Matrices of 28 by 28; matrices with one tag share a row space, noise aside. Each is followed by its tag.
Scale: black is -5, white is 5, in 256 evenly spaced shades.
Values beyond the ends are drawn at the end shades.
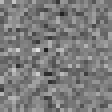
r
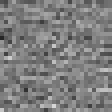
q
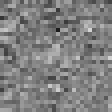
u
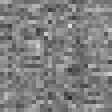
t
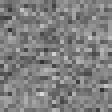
q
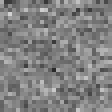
q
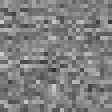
q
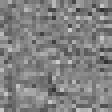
q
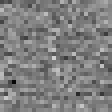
q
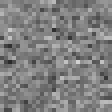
q
